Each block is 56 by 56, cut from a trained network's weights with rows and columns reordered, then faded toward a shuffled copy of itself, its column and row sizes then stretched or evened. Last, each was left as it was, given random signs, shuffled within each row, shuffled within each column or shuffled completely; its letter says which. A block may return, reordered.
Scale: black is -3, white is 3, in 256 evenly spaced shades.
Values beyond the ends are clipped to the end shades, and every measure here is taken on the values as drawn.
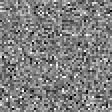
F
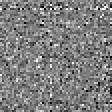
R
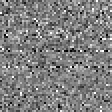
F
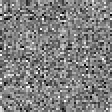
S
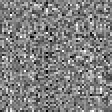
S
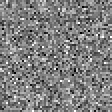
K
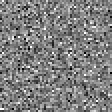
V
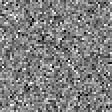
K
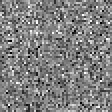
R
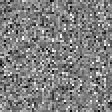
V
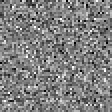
F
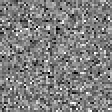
F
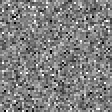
K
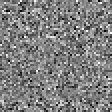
F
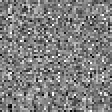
S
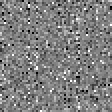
V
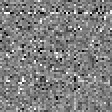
S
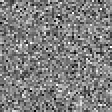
K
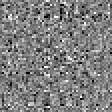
S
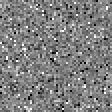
K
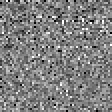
F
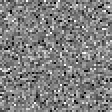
K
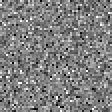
K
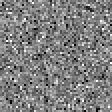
K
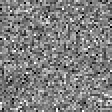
K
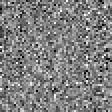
V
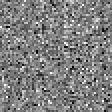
V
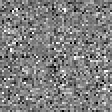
R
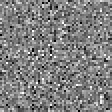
V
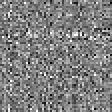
S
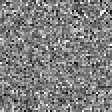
F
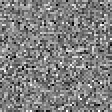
F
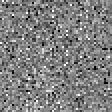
V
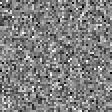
K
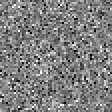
K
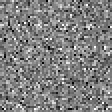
F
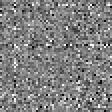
R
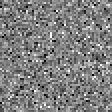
K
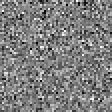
R
